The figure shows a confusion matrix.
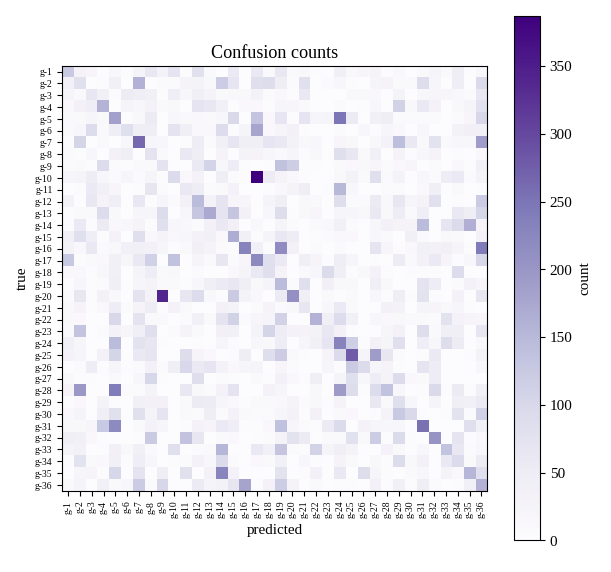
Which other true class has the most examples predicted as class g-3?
g-6
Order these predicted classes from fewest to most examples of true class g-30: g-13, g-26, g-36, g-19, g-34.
g-26, g-19, g-13, g-34, g-36
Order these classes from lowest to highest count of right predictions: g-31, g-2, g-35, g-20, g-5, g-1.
g-2, g-1, g-35, g-5, g-20, g-31
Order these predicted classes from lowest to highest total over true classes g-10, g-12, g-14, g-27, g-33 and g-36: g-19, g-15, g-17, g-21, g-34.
g-21, g-15, g-34, g-19, g-17
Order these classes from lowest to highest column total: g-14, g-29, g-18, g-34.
g-18, g-34, g-29, g-14
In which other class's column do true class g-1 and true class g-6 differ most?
g-17
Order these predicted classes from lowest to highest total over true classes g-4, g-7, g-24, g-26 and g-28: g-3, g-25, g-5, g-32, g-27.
g-3, g-27, g-32, g-25, g-5
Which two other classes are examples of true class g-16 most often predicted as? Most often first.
g-36, g-19
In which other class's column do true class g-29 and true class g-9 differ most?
g-19
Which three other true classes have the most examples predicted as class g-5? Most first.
g-28, g-31, g-24
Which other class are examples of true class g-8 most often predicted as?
g-24
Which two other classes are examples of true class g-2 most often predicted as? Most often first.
g-7, g-14
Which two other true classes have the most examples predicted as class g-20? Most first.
g-9, g-32
